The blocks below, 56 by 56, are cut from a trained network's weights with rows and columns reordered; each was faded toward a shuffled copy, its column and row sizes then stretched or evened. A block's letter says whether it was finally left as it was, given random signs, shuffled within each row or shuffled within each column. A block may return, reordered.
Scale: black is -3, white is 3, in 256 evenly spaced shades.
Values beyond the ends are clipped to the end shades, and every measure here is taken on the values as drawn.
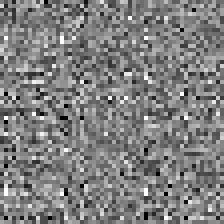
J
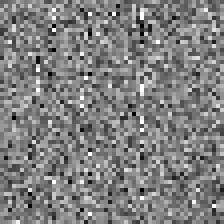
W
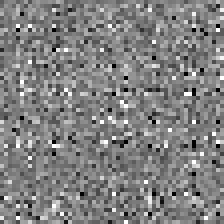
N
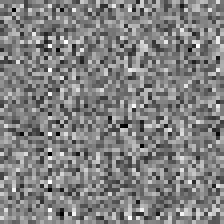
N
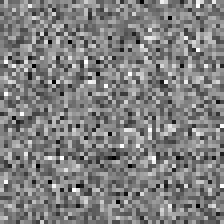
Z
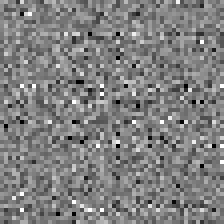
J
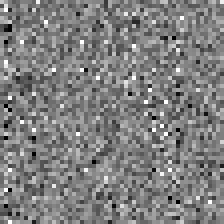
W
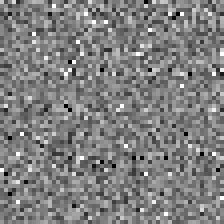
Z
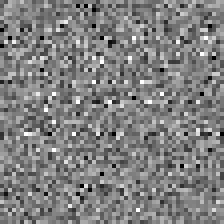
Z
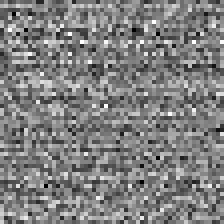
Z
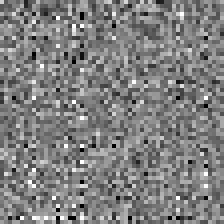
J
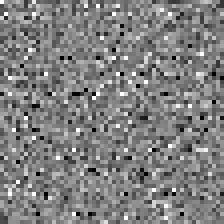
Z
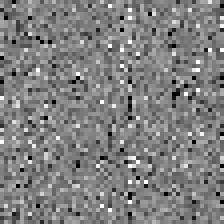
W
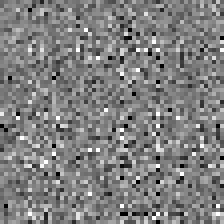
N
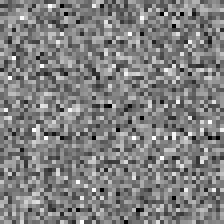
Z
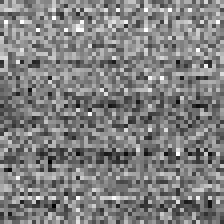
J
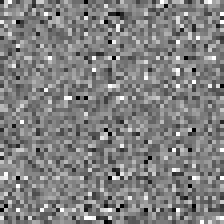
N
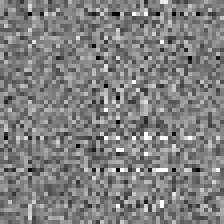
N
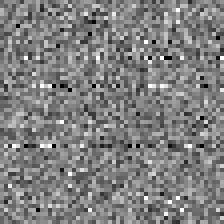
Z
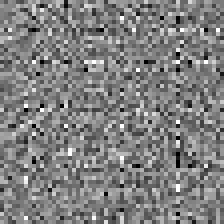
J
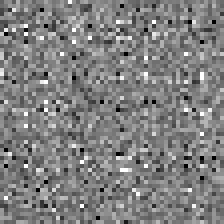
J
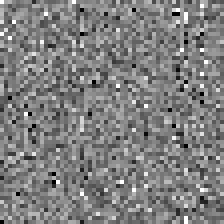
W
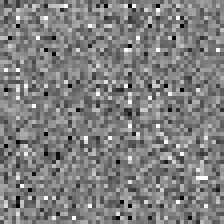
N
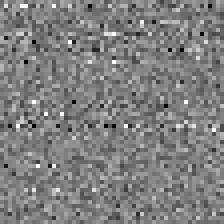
Z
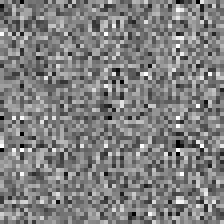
J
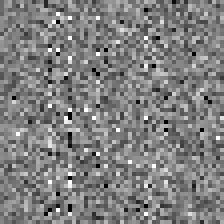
W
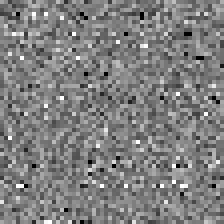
Z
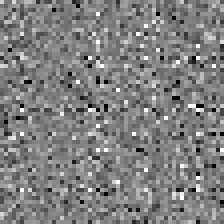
J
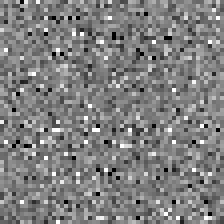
Z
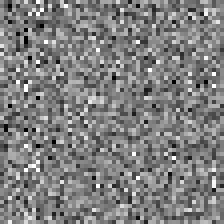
W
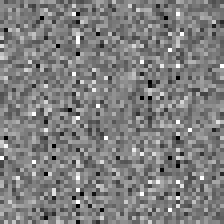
W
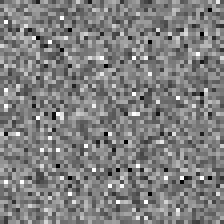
Z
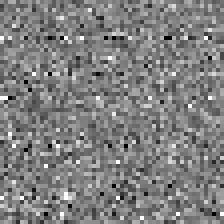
Z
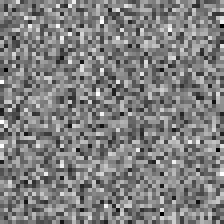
W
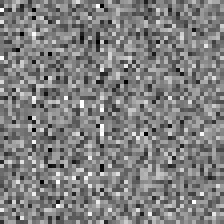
W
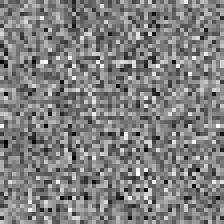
N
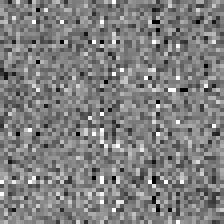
J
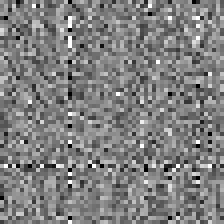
J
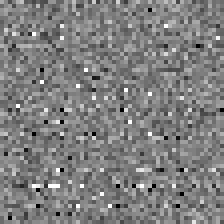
Z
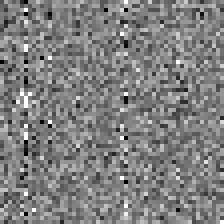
W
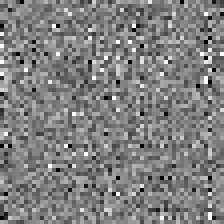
J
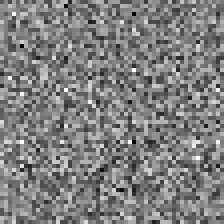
N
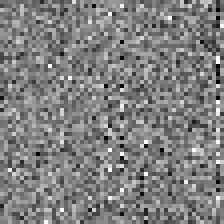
W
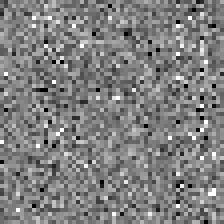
W
